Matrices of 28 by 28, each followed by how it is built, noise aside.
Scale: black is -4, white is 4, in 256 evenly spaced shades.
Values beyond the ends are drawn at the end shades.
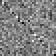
diagonal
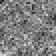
smooth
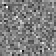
diagonal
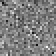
diagonal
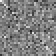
diagonal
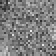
smooth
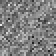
Hankel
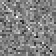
diagonal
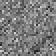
Hankel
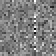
uneven columns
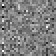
uneven columns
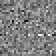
uneven rows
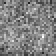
smooth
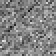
Hankel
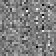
uneven columns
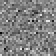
uneven rows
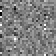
uneven columns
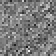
Hankel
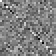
diagonal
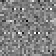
uneven rows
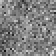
smooth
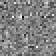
uneven rows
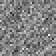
Hankel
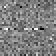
uneven rows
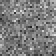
smooth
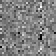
uneven columns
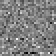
uneven rows
